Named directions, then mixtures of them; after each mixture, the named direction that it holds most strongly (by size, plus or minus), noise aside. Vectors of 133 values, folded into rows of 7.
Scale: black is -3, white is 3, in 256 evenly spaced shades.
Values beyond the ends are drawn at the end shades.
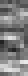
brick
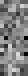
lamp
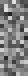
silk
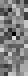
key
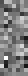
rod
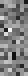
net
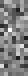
rod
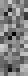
key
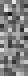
silk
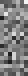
net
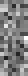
lamp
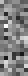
rod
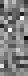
silk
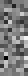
rod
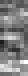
brick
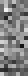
silk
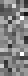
rod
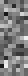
rod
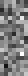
key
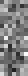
lamp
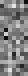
net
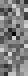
key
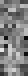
lamp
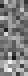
net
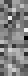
lamp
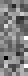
rod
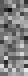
rod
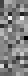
rod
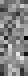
lamp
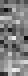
brick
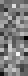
lamp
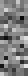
rod
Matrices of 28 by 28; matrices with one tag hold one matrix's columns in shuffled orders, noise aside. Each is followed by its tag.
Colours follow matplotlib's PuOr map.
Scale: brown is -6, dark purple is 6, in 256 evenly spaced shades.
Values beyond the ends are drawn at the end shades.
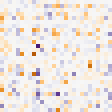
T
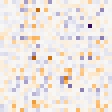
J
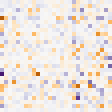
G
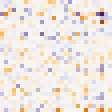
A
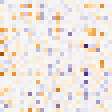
T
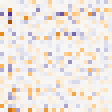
A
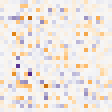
G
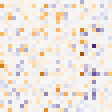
T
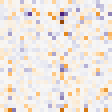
A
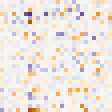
A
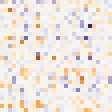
J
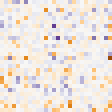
J
